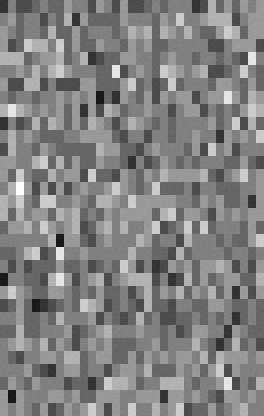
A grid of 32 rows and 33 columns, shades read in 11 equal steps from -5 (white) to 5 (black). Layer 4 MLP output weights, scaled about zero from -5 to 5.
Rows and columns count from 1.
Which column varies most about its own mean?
8
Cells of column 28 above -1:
21
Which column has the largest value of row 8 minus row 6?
15
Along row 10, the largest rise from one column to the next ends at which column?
31
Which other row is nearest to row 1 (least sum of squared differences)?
12
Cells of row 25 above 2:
1
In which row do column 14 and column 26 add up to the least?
18
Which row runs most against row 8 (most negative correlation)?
26
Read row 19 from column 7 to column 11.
-2 4 -1 -1 1
